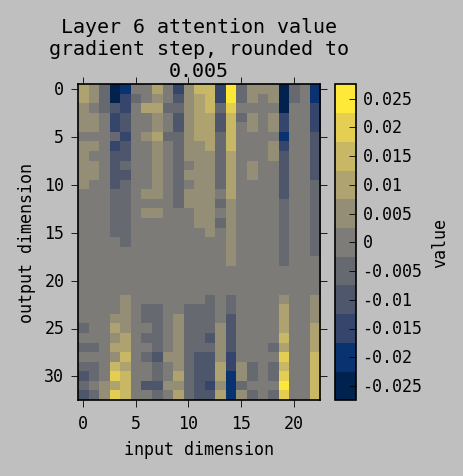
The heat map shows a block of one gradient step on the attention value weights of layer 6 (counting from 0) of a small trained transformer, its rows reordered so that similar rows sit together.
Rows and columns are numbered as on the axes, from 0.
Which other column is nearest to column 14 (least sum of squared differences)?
12
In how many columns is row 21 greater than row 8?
6
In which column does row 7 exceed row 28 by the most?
14
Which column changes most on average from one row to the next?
3
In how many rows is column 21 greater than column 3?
16
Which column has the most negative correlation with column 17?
20
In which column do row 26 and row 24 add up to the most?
19
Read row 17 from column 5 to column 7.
0 0 0
